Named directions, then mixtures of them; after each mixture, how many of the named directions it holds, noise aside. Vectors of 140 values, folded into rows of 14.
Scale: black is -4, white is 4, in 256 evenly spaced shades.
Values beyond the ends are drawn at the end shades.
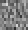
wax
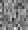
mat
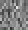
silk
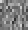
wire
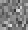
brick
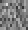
four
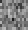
three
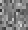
three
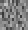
four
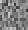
three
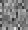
one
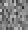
three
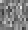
three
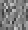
three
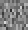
four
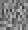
four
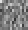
one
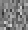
four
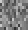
one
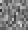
three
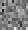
four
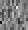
two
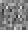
four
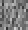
three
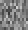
two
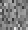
two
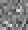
one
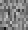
four
